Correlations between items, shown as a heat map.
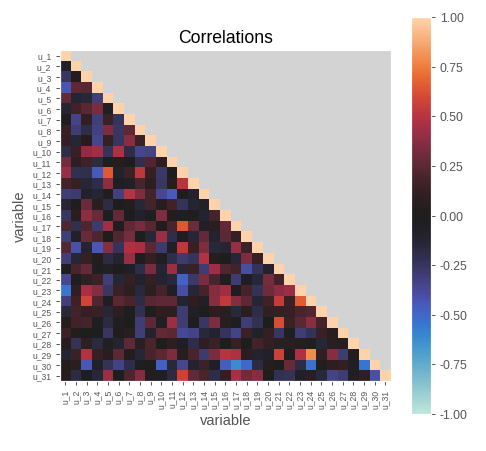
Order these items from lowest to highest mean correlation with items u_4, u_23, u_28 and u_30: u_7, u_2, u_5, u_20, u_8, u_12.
u_12, u_5, u_8, u_7, u_2, u_20
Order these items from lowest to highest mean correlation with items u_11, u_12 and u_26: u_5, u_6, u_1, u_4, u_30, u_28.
u_4, u_30, u_6, u_28, u_5, u_1
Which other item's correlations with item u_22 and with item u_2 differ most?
u_14
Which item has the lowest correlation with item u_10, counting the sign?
u_30
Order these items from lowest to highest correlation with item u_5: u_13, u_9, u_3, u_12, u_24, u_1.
u_3, u_24, u_9, u_1, u_13, u_12
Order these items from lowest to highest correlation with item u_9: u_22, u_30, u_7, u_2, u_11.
u_2, u_30, u_22, u_11, u_7
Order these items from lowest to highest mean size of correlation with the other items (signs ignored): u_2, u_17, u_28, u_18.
u_28, u_2, u_18, u_17
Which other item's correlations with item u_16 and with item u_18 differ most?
u_21
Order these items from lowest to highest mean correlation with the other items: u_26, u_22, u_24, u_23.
u_22, u_26, u_23, u_24
